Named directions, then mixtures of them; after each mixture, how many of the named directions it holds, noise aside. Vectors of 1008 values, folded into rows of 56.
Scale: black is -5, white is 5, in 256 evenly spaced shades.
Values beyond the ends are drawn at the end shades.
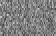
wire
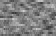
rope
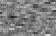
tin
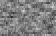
three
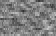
one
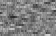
one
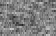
three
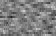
two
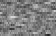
one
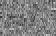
two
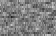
three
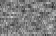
three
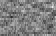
three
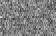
two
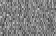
one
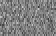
one
